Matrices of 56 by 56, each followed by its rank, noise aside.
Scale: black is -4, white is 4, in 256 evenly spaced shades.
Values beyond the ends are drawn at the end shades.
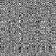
five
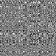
four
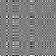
one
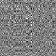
five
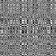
two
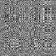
four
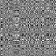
three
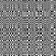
two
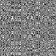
four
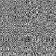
five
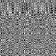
four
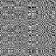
three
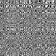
five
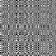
two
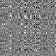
four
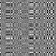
one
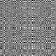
one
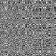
four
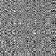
three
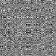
four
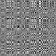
two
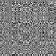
four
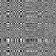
one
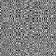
three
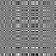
one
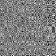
five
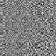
five
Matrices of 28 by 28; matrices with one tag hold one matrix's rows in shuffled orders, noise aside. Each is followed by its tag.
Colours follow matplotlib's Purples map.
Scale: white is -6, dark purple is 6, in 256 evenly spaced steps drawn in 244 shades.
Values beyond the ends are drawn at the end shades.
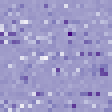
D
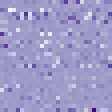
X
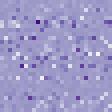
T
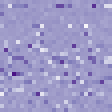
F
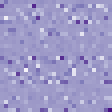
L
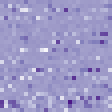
D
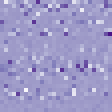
L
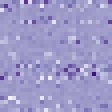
X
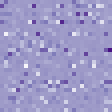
L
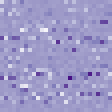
D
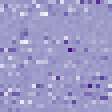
D
